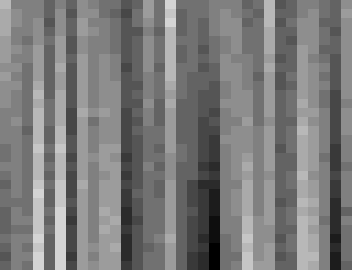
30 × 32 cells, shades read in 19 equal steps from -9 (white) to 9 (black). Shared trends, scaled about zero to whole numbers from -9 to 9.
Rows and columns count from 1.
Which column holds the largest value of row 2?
12
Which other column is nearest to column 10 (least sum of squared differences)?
11
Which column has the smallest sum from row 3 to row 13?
16
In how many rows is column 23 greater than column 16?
16
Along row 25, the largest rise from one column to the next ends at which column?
7
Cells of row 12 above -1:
18
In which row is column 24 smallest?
30
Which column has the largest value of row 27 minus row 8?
20
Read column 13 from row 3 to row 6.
1 3 2 2
